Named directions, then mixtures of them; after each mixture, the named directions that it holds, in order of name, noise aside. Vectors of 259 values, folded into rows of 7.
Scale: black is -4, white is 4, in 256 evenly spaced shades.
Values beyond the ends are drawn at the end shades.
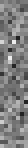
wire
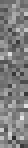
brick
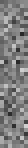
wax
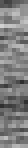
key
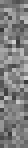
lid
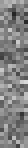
brick, key, lid.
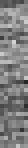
key, lid.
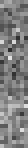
brick, key, wire.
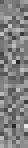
wax, wire.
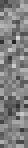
key, wax, wire.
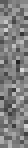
wax.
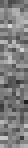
key, wire.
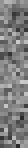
brick, key.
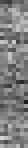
brick, key, wire.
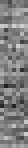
key, lid, wax.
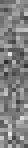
brick, lid, wax.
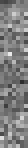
brick, key, wax.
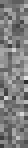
lid, wire.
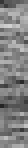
key.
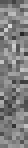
key, lid, wax.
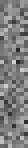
wax.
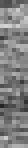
key.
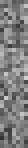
lid, wire.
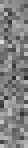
lid, wax, wire.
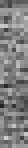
key, wax.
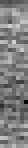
key, wire.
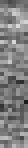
key, wire.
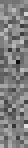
wax, wire.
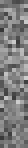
lid.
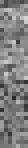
key, lid.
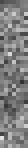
brick, key, wax.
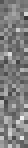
brick, wax.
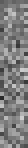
brick, lid, wax.
